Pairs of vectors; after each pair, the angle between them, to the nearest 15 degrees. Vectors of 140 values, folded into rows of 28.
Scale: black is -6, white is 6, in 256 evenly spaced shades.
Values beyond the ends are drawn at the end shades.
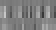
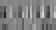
165 degrees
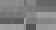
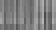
105 degrees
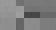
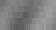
90 degrees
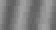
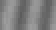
165 degrees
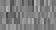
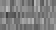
30 degrees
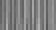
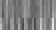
75 degrees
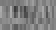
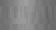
90 degrees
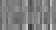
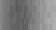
90 degrees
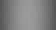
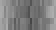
150 degrees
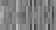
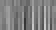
90 degrees
